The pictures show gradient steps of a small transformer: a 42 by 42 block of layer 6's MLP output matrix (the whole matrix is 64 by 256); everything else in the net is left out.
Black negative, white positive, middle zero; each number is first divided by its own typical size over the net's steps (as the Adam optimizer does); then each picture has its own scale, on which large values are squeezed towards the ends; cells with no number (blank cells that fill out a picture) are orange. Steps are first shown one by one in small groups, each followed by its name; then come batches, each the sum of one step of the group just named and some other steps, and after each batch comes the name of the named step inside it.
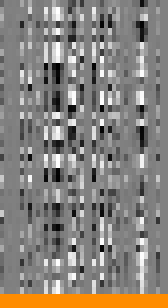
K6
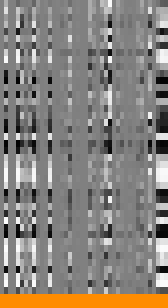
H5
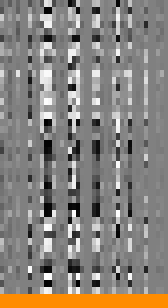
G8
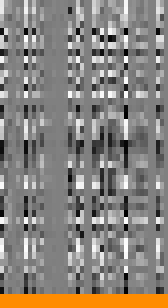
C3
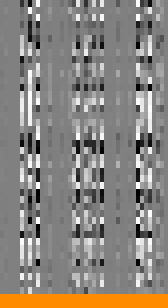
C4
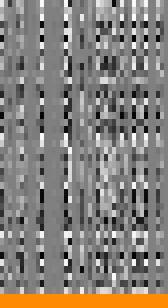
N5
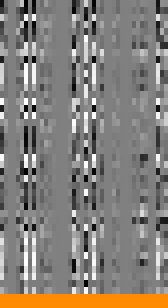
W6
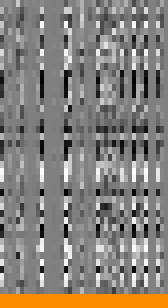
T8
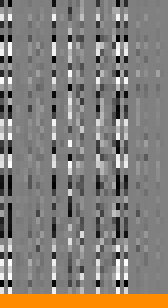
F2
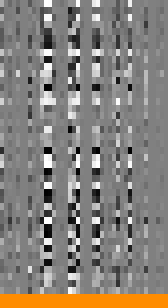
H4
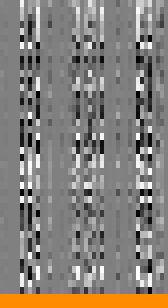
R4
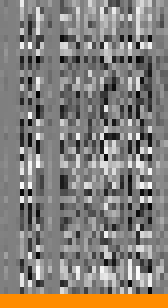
R4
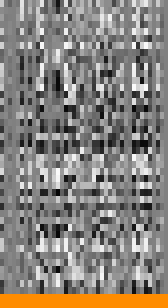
R4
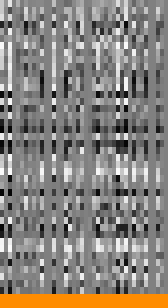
T8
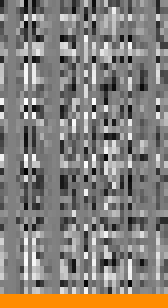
W6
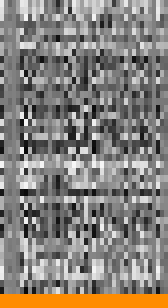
R4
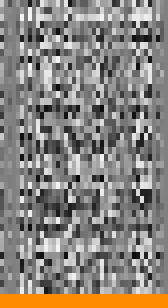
N5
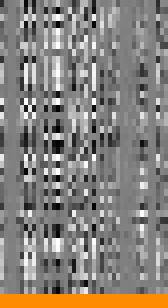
W6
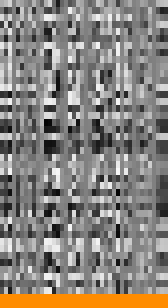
G8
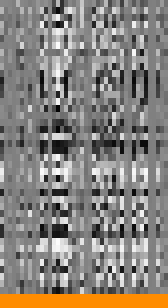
T8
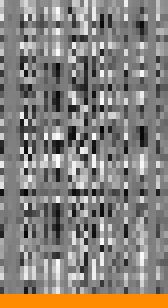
K6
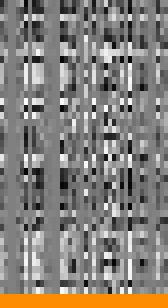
W6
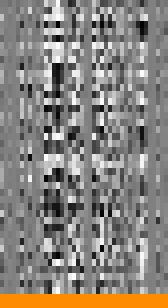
K6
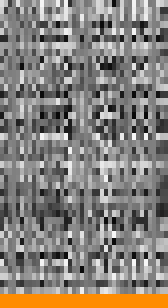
N5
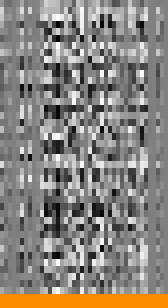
K6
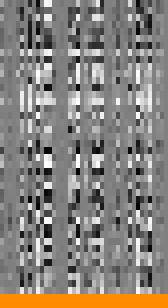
H4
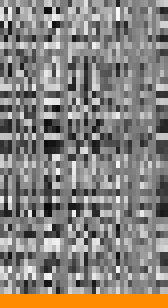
G8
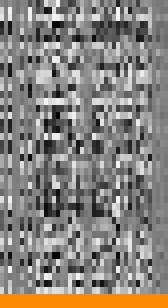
G8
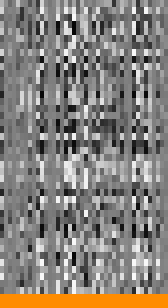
T8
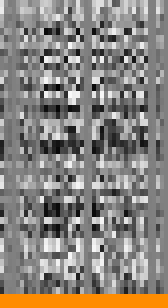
C3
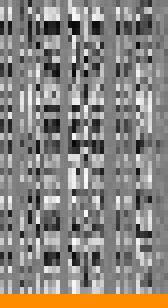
C4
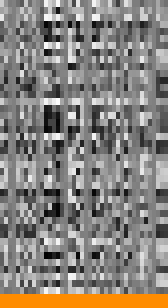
H5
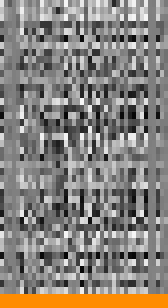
N5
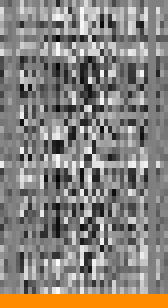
K6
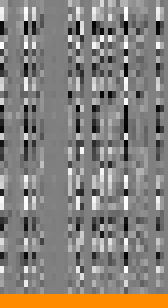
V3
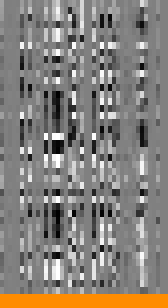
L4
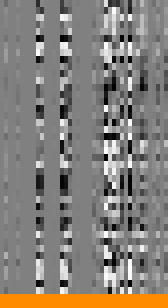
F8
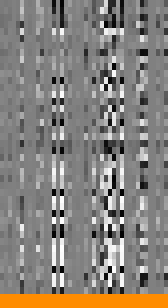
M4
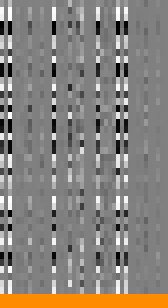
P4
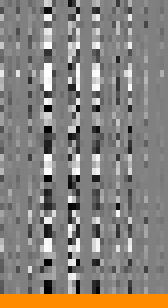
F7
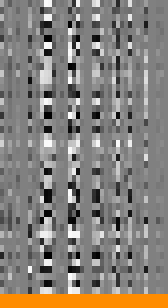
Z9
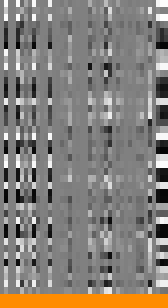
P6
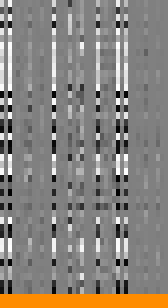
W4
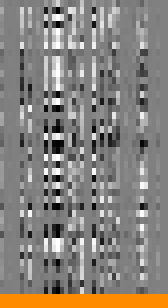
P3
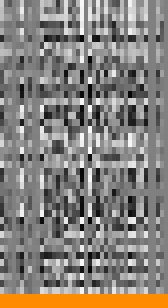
Z9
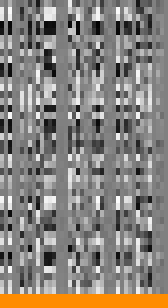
P4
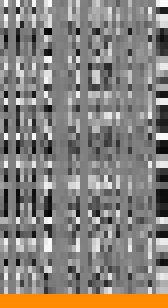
P6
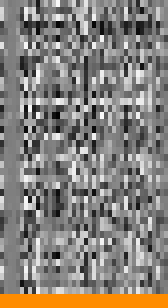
V3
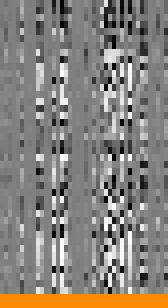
M4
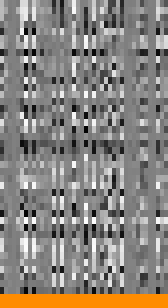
M4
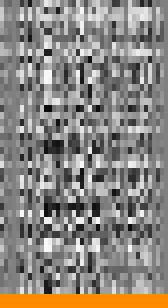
F7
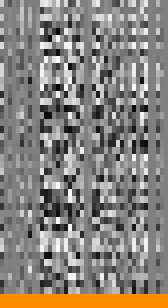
Z9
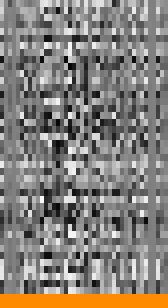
Z9
